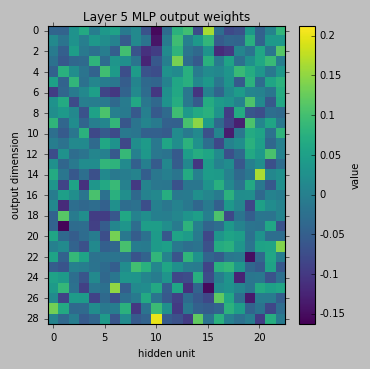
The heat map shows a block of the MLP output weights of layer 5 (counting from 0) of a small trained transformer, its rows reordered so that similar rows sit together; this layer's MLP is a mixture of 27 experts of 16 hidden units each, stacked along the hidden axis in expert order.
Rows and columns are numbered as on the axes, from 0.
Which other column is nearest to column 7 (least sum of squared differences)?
11
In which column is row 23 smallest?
15
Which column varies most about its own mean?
10
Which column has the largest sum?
22
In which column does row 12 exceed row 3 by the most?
9
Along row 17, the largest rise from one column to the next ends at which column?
20
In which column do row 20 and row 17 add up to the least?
1
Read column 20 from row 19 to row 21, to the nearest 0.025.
-0.025 0.025 0.05
